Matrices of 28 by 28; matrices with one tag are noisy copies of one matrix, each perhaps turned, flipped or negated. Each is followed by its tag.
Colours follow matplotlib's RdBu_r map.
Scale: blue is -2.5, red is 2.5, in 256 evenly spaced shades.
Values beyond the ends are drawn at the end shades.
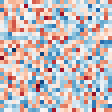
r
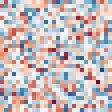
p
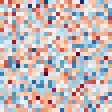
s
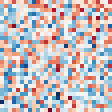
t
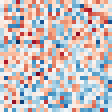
r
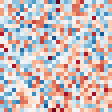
r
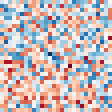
r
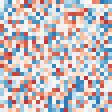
p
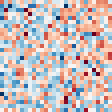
r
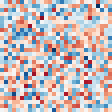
p
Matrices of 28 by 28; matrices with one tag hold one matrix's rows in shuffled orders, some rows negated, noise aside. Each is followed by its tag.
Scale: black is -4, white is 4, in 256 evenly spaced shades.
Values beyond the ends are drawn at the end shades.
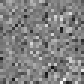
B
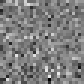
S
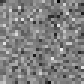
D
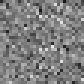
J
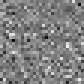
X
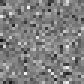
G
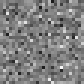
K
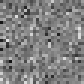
S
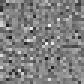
S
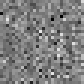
J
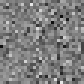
J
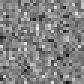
G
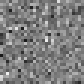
S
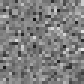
D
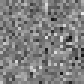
B
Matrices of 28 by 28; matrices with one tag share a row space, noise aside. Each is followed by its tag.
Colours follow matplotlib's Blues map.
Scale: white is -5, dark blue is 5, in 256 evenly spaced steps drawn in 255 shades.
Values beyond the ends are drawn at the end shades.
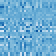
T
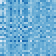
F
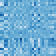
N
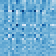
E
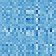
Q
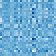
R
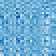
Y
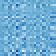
E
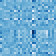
R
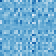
R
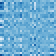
N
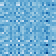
Y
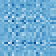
E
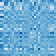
N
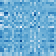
N
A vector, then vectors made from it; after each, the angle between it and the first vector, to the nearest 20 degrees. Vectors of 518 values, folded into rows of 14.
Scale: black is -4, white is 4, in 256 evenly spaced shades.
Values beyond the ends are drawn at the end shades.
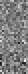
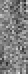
80 degrees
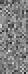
80 degrees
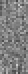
80 degrees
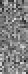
120 degrees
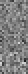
160 degrees
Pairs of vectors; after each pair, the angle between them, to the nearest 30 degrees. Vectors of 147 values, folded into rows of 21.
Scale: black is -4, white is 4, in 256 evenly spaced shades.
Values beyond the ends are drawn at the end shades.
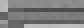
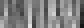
90 degrees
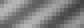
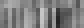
60 degrees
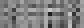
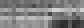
60 degrees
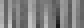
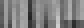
150 degrees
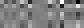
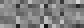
120 degrees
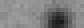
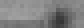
30 degrees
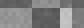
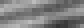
90 degrees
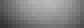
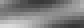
120 degrees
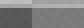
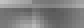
60 degrees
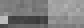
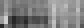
30 degrees
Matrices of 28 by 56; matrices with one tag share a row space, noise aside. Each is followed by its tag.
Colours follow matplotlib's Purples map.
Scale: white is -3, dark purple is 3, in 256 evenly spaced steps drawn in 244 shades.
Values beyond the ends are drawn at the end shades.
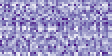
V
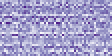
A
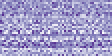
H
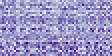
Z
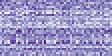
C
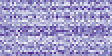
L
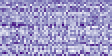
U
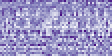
Z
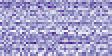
V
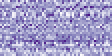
C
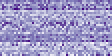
A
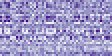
C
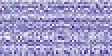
L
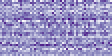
A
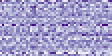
V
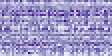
L
